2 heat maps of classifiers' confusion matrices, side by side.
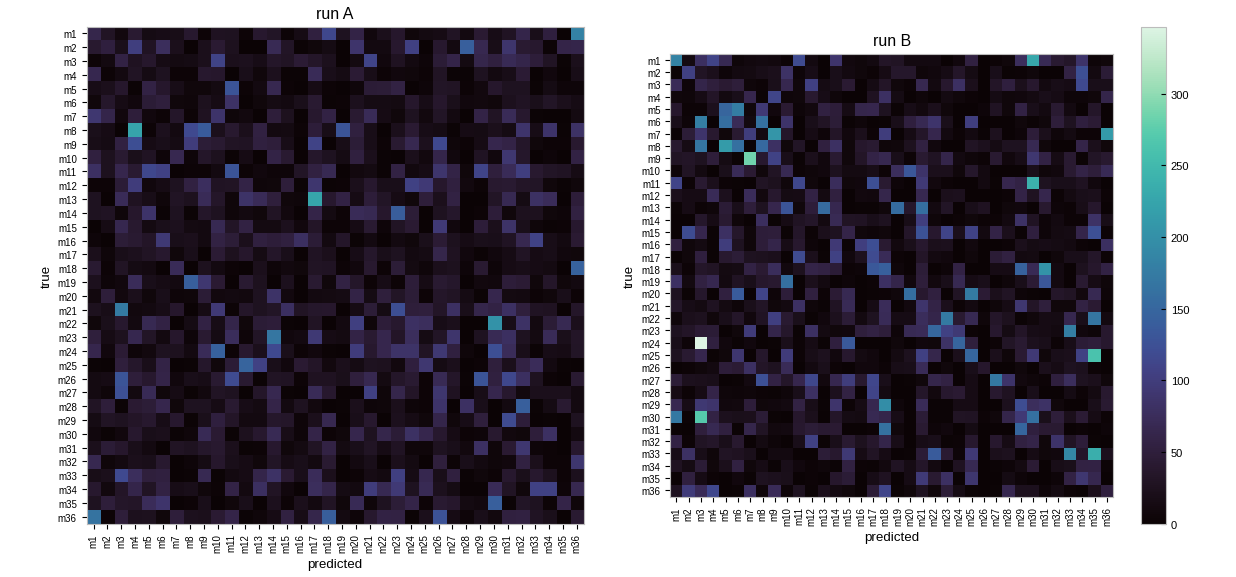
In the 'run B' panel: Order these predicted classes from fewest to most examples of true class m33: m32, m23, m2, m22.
m32, m23, m2, m22
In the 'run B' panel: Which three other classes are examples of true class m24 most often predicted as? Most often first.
m3, m15, m23
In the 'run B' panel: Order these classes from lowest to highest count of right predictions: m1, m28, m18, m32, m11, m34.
m28, m34, m32, m11, m18, m1
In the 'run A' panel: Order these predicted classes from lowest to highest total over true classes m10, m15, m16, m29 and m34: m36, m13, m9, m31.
m9, m13, m36, m31
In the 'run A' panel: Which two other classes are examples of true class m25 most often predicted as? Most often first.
m12, m13
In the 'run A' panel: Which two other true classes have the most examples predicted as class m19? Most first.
m8, m13
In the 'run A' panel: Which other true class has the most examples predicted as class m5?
m11
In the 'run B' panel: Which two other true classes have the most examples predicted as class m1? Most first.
m30, m11
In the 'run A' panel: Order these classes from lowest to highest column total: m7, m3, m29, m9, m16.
m16, m7, m29, m9, m3
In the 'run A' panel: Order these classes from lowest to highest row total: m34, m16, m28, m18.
m18, m28, m16, m34
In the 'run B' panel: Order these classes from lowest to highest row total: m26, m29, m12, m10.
m26, m12, m10, m29
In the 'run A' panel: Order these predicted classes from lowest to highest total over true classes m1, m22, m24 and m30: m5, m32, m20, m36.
m5, m32, m36, m20
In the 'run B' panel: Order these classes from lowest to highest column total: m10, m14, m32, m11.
m32, m11, m10, m14
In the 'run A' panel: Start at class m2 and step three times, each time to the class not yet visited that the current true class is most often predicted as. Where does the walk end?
m36
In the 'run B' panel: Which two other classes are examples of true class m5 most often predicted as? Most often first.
m6, m8
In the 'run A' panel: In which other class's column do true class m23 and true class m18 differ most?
m14
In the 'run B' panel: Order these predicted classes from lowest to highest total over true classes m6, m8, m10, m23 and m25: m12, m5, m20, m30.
m12, m30, m20, m5
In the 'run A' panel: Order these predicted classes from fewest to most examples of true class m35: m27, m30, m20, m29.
m29, m27, m20, m30
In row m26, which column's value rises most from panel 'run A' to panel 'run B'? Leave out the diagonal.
m7
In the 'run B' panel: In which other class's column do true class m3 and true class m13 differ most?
m19
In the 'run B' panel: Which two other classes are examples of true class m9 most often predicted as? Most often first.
m7, m30
